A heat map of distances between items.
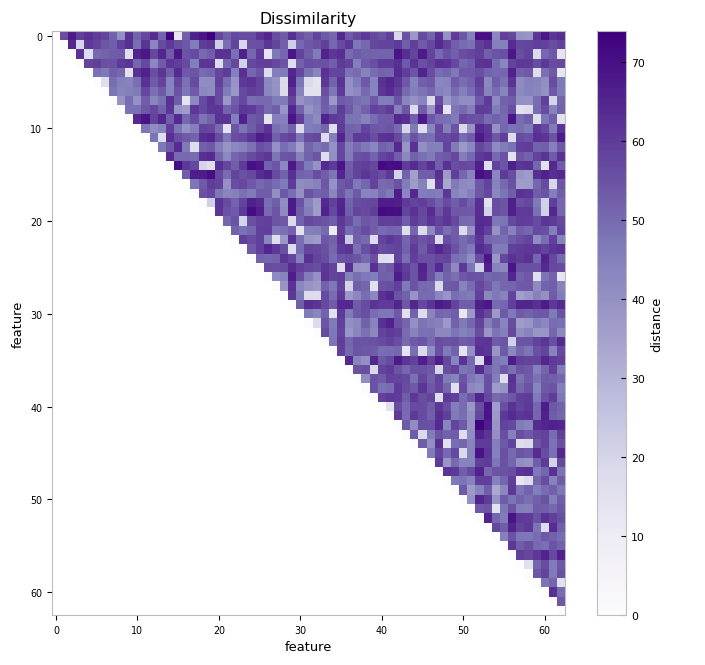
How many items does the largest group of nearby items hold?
7
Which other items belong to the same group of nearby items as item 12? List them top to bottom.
17
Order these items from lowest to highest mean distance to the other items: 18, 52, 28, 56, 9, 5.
28, 5, 9, 18, 56, 52
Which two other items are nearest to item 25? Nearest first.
35, 52
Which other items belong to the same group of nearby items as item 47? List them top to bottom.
22, 27, 36, 39
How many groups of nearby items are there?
16
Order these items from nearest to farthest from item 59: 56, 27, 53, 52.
27, 53, 52, 56
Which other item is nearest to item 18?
53
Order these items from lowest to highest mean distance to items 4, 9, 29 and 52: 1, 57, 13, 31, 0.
1, 31, 57, 13, 0
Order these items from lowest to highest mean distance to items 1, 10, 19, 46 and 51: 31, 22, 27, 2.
31, 27, 22, 2
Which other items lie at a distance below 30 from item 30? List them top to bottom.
10, 21, 34, 43, 45, 50
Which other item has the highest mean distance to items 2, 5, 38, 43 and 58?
29
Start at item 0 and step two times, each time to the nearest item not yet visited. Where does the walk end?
42
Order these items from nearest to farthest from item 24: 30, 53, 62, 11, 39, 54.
54, 30, 62, 39, 11, 53
